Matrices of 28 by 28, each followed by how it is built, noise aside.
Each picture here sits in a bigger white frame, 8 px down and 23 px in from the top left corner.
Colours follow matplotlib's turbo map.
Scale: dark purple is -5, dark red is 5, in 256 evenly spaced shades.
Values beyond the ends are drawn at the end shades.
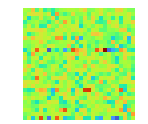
uneven rows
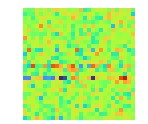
uneven rows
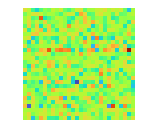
uneven rows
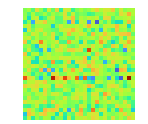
uneven rows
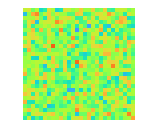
noise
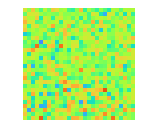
lower triangular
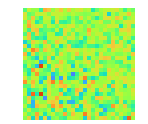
lower triangular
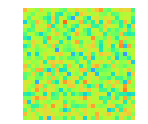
repeating columns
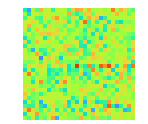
uneven rows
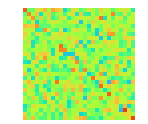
diagonal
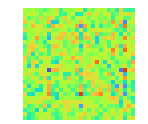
low rank
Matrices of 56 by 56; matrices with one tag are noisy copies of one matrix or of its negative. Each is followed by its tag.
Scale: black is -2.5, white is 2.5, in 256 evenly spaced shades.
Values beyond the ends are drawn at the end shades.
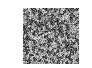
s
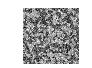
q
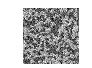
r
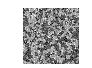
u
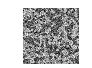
r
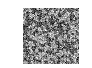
s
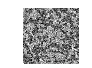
q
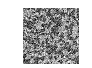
r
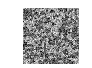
r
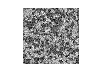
r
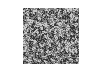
s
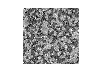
u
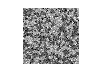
r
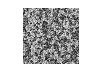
u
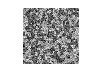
u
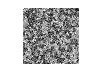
u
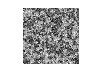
r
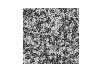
r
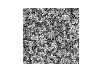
s
